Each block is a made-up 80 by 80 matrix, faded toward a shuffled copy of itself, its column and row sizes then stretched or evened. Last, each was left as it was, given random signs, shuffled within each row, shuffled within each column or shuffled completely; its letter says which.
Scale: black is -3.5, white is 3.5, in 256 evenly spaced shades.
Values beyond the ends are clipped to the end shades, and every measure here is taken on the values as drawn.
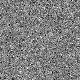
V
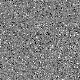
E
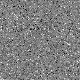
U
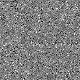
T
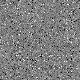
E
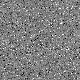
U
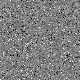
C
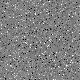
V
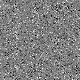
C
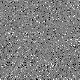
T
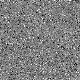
U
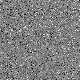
U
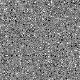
E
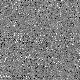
U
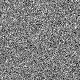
V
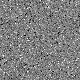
V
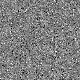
C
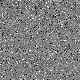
U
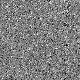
C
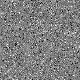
C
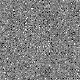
T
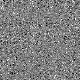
E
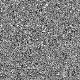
E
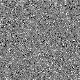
U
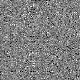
T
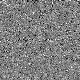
U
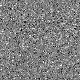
U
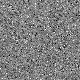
V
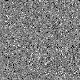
T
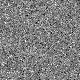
V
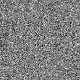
T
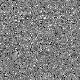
T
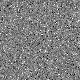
V
